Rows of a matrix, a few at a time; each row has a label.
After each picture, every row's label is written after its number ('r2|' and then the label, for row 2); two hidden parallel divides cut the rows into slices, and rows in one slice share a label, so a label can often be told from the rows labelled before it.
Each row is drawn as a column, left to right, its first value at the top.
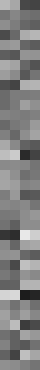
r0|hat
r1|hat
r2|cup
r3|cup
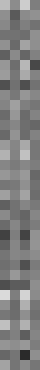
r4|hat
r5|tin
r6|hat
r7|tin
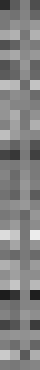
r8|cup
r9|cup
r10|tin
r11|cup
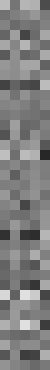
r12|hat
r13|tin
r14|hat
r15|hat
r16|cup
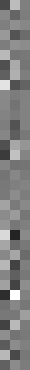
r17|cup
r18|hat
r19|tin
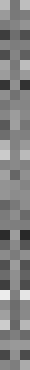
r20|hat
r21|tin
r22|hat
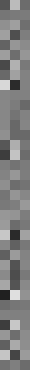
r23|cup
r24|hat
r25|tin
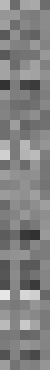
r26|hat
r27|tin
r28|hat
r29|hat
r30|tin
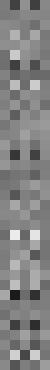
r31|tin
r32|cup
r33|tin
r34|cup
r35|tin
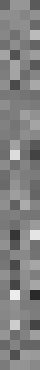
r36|tin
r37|hat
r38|tin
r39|cup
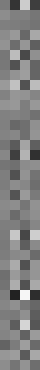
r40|tin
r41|cup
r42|hat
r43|cup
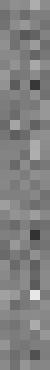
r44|tin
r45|tin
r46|tin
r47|hat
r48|tin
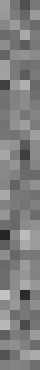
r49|hat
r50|tin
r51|cup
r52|tin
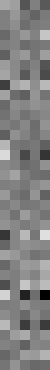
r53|hat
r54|tin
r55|cup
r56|tin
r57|cup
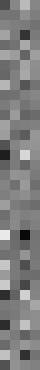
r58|cup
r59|tin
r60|hat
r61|tin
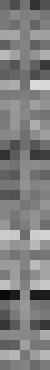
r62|cup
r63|cup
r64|tin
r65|cup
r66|cup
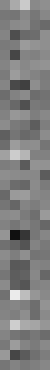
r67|tin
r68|hat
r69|hat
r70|tin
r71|tin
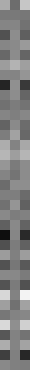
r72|hat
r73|tin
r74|hat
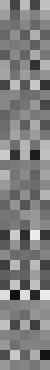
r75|hat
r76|cup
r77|hat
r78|cup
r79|hat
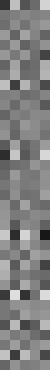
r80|cup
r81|hat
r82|cup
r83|tin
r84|hat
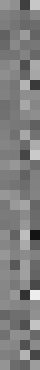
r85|tin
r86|tin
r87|cup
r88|hat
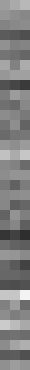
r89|hat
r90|hat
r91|hat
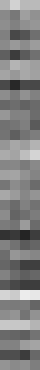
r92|hat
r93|hat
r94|hat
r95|hat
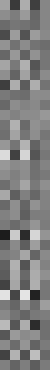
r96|hat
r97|cup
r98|hat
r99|cup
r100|tin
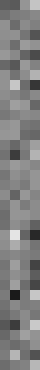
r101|tin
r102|cup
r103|tin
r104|hat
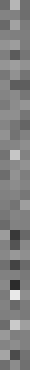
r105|tin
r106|hat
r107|tin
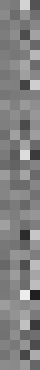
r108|tin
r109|tin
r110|hat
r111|cup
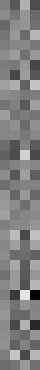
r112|tin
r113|cup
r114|hat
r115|cup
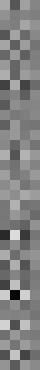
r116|hat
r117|cup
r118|hat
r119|tin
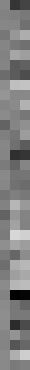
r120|tin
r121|cup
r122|cup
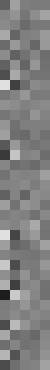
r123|cup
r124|hat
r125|tin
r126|tin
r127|tin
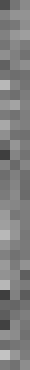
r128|cup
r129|tin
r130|tin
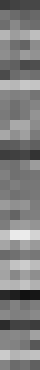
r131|cup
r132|cup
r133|cup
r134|cup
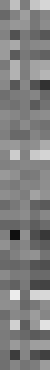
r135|tin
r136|hat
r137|tin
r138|hat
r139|hat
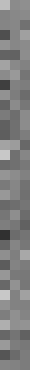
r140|hat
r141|tin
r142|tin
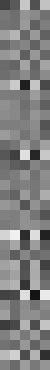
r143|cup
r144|cup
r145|hat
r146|cup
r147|hat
